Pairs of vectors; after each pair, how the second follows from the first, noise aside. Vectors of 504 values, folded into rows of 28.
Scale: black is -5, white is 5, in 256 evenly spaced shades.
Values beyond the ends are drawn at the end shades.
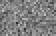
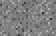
wrapped around, partly zeroed.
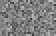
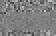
partly zeroed.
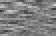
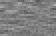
shrunk.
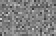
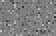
reversed, negated, partly zeroed.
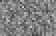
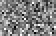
wrapped around, scaled up.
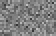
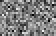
wrapped around, scaled up.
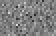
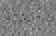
reversed, shrunk.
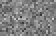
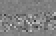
wrapped around, partly zeroed.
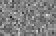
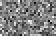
wrapped around, scaled up.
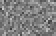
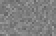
reversed, shrunk.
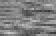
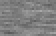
negated, shrunk.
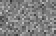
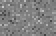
wrapped around, partly zeroed.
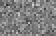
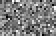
wrapped around, scaled up.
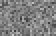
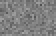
reversed, shrunk.
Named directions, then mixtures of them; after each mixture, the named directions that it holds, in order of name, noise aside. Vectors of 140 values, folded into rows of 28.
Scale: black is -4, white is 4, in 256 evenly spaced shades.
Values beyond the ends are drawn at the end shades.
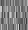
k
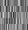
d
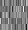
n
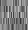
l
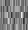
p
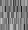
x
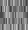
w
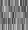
d, k, w.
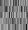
l, n, x.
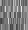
x.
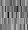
l, x.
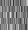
k, n, x.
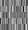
n.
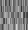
p, w, x.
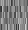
k.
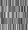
k, n, w.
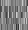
k, l, p.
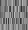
l, w, x.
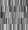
w.
